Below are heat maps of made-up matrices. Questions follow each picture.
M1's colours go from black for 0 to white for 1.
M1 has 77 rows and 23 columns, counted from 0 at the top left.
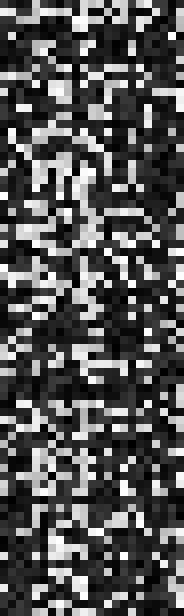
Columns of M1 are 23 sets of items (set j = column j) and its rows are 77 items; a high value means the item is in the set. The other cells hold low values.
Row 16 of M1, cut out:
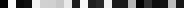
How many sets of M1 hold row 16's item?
10
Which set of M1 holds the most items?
10
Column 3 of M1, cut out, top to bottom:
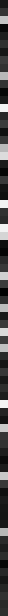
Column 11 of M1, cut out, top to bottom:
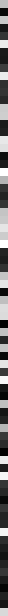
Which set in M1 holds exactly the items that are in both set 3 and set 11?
2
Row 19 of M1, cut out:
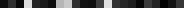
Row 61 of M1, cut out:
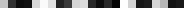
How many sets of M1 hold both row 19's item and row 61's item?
0
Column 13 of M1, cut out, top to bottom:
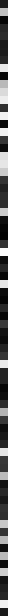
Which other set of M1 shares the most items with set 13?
7
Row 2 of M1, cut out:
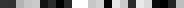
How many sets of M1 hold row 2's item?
12
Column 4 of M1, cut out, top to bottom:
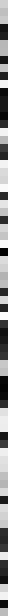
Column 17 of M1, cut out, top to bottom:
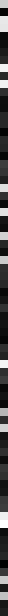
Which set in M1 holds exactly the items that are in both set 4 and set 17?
14
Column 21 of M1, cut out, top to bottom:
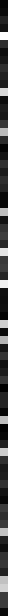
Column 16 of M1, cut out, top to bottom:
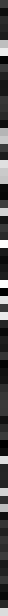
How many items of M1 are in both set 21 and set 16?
3
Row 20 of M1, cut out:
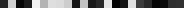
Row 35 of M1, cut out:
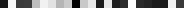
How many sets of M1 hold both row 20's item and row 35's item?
9
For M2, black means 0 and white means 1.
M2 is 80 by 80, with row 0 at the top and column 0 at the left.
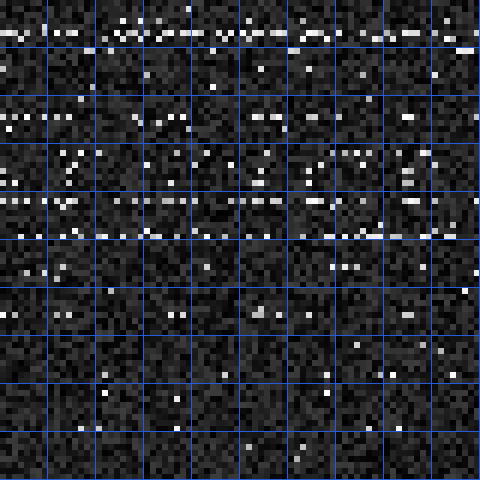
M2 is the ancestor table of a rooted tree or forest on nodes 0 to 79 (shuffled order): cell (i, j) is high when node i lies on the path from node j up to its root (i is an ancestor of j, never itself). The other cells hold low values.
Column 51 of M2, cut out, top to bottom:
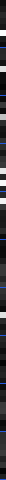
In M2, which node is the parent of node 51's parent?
28
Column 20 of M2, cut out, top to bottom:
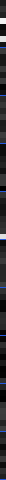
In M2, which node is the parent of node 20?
3
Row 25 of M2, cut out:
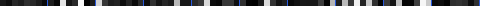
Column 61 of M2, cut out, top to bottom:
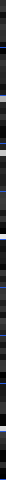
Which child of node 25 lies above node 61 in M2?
71
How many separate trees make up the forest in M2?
4
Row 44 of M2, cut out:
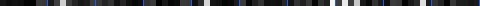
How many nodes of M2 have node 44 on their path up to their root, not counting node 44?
6
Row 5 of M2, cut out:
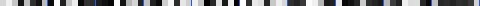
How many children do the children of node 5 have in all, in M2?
6
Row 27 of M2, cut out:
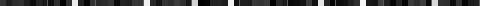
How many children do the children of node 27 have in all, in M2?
2
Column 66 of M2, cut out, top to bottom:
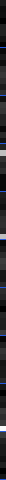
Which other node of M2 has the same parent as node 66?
16
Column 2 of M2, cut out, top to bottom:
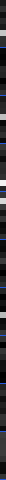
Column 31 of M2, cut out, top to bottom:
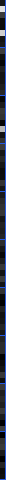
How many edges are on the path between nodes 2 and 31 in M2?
8
